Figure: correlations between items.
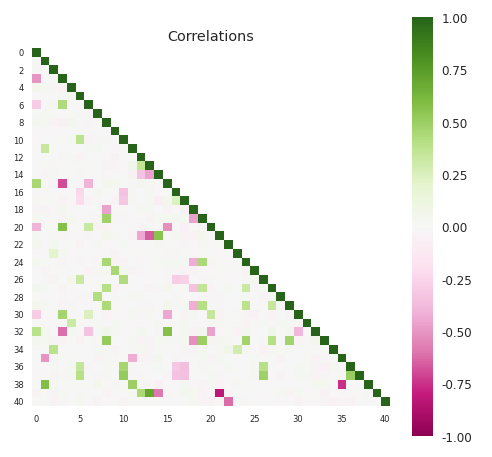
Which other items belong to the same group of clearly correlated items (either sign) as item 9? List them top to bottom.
25
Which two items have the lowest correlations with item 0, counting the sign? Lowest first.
3, 20
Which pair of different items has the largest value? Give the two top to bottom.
13, 39
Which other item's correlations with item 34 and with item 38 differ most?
35
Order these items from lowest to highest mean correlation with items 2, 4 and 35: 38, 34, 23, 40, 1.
38, 1, 40, 23, 34
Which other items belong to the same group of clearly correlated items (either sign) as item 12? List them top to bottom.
13, 14, 21, 39
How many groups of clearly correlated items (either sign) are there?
10
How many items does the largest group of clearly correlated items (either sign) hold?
7
